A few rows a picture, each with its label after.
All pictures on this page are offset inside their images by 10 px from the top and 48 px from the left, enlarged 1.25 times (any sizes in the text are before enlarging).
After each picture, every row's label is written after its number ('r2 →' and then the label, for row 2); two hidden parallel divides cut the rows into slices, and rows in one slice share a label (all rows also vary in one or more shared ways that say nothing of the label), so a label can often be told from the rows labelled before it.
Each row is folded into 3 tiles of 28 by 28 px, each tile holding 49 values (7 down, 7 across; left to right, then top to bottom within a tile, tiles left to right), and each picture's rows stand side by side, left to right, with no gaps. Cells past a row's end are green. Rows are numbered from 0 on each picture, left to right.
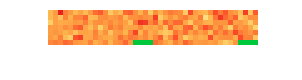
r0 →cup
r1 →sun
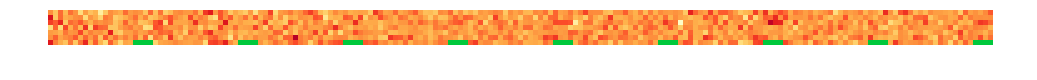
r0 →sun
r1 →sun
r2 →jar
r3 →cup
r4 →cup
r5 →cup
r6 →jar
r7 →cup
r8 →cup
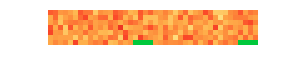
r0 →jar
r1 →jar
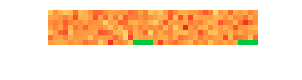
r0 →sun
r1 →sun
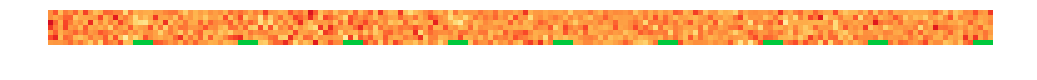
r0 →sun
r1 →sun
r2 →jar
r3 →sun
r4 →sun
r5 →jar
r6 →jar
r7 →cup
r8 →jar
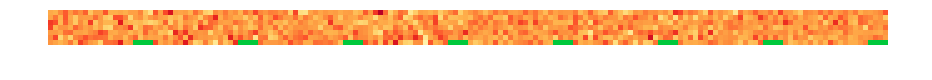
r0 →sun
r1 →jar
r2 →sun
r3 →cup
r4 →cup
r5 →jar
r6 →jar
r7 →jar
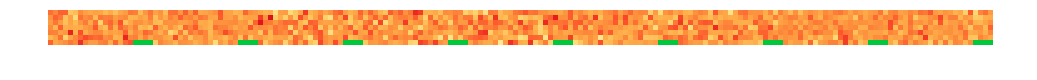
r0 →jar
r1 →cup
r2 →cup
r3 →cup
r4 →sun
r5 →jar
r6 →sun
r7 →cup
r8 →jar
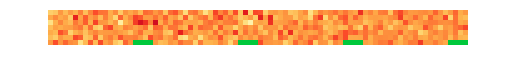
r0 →cup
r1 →cup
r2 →cup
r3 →cup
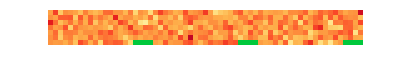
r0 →sun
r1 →jar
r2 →jar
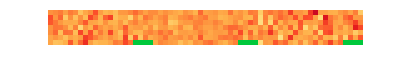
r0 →jar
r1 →cup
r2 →cup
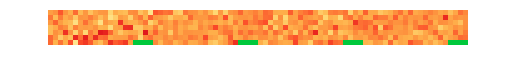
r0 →sun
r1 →jar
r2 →jar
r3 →jar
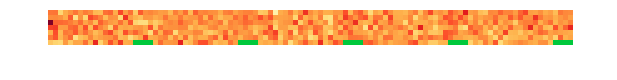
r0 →cup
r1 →cup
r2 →jar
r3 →sun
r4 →jar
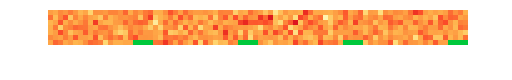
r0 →sun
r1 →cup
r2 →jar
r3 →cup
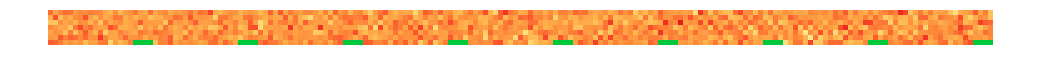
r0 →cup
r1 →cup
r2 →cup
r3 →sun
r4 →jar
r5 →cup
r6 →sun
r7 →jar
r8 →jar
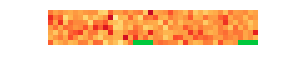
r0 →jar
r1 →sun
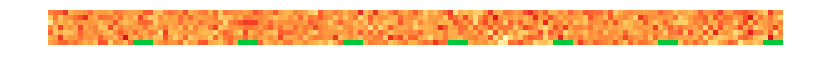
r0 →jar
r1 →jar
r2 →jar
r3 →cup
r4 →sun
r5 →sun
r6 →cup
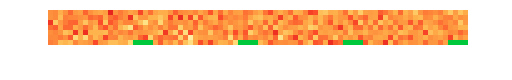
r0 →cup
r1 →sun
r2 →cup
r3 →sun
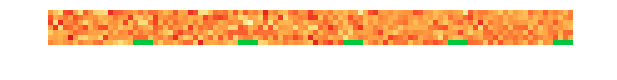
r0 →sun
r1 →cup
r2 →jar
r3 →sun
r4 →sun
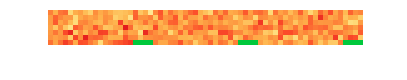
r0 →cup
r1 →jar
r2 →jar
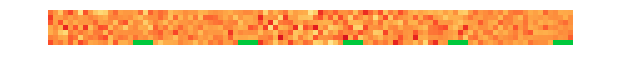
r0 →sun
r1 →jar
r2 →sun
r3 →cup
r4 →cup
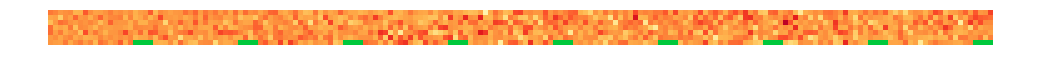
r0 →cup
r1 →jar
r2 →sun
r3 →sun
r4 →cup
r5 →jar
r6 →sun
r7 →jar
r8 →jar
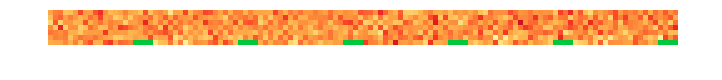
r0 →jar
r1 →jar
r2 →cup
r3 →sun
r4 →jar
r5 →jar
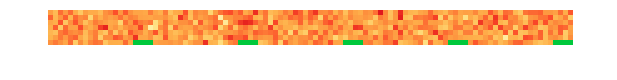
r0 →sun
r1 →jar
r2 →cup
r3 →cup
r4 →sun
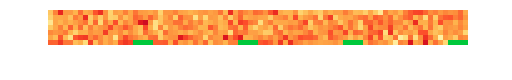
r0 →cup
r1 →sun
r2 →sun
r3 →sun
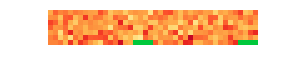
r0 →sun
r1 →jar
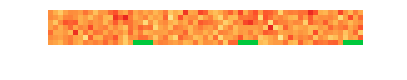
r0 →sun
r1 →jar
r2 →jar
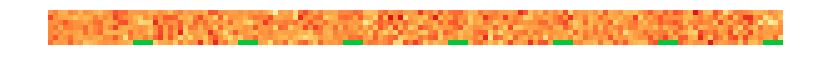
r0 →sun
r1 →sun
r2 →jar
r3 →sun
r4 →sun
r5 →jar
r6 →sun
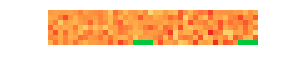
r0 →cup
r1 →sun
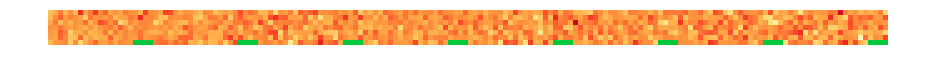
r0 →jar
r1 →cup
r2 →sun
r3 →cup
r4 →cup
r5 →sun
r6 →sun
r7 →sun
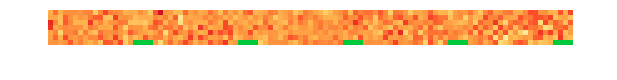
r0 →sun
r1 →jar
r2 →jar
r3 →cup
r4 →cup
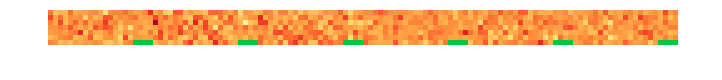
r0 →jar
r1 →sun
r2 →sun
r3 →cup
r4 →cup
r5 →cup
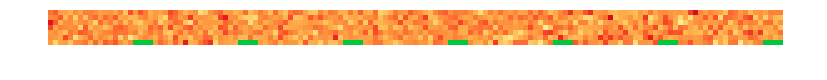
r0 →jar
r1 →sun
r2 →jar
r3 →jar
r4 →jar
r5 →cup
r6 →cup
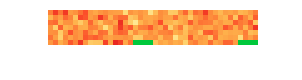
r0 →cup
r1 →jar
